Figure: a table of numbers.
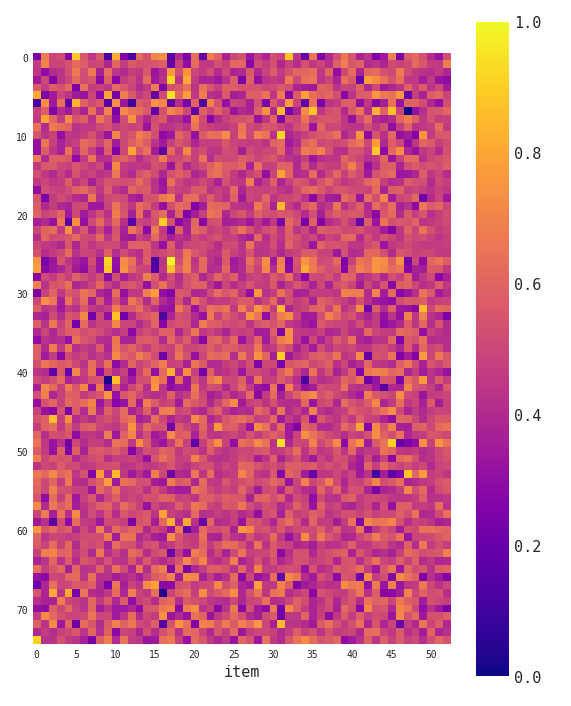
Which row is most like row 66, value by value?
70
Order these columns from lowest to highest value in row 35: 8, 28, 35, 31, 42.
31, 28, 35, 8, 42
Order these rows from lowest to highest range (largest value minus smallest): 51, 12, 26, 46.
51, 46, 12, 26
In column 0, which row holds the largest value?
74
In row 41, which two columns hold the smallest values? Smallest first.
9, 34
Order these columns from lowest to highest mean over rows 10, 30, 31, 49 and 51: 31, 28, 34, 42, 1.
42, 34, 1, 28, 31
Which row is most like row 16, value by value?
24
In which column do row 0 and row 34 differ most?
5
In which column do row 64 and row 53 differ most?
43
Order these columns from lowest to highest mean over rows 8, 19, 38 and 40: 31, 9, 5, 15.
15, 9, 5, 31
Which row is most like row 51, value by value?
29
